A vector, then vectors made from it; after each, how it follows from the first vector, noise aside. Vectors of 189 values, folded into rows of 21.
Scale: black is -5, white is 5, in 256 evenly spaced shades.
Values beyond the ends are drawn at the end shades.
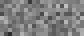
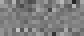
reversed, partly zeroed.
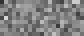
reversed, negated.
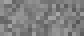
negated, shrunk.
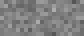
reversed, shrunk.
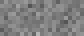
wrapped around, shrunk.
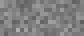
reversed, shrunk.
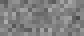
wrapped around, shrunk.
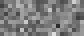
reversed, negated.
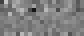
wrapped around, partly zeroed.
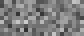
reversed, negated.
